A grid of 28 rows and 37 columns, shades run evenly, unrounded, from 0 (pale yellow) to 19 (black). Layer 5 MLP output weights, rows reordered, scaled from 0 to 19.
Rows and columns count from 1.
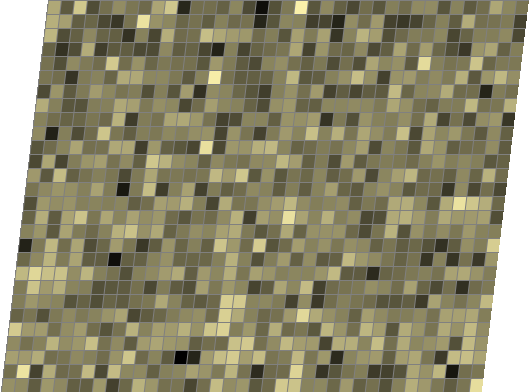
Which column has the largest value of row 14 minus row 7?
8
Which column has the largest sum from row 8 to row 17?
37
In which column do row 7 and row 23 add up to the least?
28
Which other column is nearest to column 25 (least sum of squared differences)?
35
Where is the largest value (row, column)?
26, 14
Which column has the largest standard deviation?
17
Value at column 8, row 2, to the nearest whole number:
1
